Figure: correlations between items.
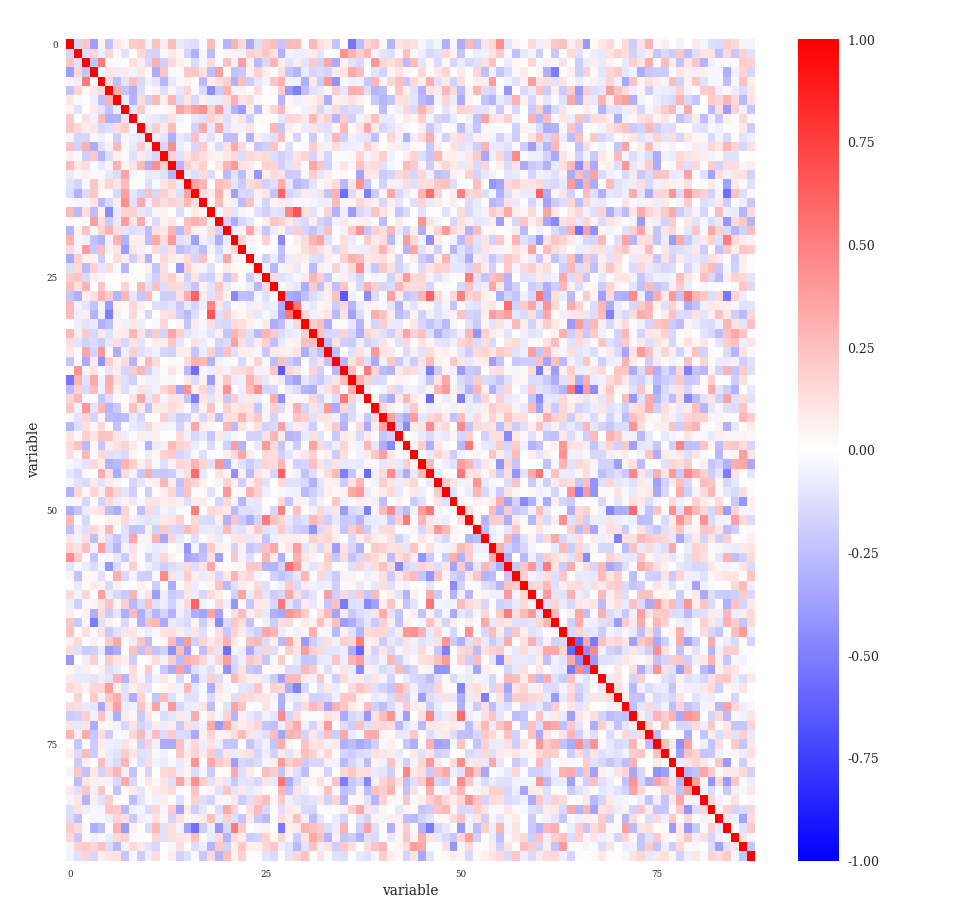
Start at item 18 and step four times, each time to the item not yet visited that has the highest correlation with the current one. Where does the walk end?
61
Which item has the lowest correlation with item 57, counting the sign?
46
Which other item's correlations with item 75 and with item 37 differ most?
65
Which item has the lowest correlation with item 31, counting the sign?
52
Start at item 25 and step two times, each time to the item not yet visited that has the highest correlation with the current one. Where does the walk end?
43
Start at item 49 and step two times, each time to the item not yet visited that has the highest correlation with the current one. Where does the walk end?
0
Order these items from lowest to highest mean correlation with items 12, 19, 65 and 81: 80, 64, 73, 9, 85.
73, 64, 80, 9, 85
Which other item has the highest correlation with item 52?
47
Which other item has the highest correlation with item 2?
4
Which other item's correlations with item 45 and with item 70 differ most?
50
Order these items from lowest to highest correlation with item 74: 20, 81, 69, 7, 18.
81, 69, 7, 20, 18
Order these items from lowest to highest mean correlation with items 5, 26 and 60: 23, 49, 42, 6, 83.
23, 83, 49, 6, 42
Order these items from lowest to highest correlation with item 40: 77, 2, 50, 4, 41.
77, 4, 2, 50, 41
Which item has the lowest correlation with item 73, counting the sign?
19
